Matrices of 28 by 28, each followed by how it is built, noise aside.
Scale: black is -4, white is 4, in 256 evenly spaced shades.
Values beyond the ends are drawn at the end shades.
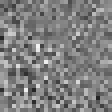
lower triangular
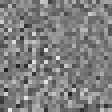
lower triangular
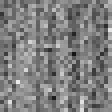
blocks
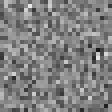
noise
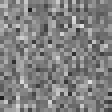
blocks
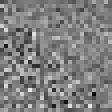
lower triangular
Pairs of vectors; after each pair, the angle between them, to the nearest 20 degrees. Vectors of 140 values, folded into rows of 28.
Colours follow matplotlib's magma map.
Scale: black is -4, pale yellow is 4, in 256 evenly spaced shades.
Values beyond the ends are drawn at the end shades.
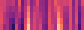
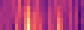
40 degrees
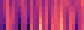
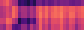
60 degrees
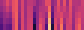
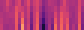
80 degrees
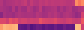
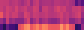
160 degrees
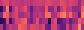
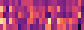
160 degrees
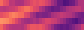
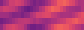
160 degrees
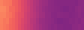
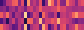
100 degrees
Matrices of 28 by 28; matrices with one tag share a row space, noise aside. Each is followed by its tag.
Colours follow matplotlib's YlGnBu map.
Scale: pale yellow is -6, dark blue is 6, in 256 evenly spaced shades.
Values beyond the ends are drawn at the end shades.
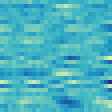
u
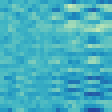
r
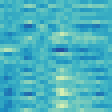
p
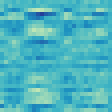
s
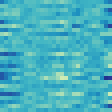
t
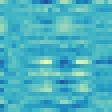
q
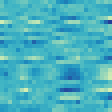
u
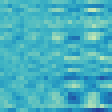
r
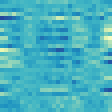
t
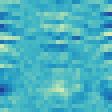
t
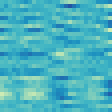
u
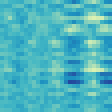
r
